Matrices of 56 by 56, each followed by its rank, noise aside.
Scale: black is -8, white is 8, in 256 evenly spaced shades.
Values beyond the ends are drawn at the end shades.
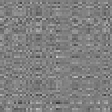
three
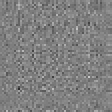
six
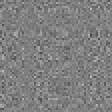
six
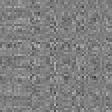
four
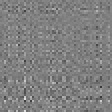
three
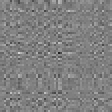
three
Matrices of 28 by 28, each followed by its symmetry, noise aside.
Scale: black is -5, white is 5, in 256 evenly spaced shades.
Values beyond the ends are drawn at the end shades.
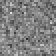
symmetric across the other diagonal.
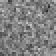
symmetric across the other diagonal.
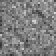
symmetric across the other diagonal.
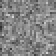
mirrored top to bottom.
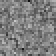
symmetric across the other diagonal.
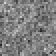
symmetric.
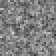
symmetric.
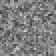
antisymmetric.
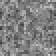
mirrored top to bottom.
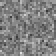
mirrored top to bottom.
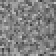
mirrored top to bottom.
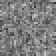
no symmetry.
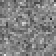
symmetric.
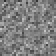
symmetric.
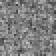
antisymmetric.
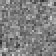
symmetric.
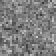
symmetric across the other diagonal.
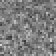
no symmetry.
